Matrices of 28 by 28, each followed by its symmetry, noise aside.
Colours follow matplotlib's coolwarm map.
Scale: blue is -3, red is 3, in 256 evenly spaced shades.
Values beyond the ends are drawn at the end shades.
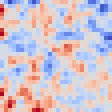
antisymmetric.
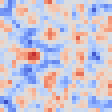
mirrored top to bottom.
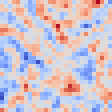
antisymmetric.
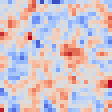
no symmetry.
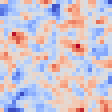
no symmetry.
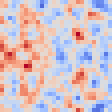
mirrored top to bottom.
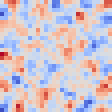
antisymmetric.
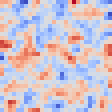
no symmetry.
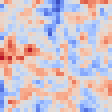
antisymmetric.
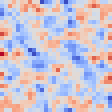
same after a half turn.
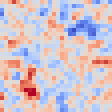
antisymmetric.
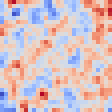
no symmetry.
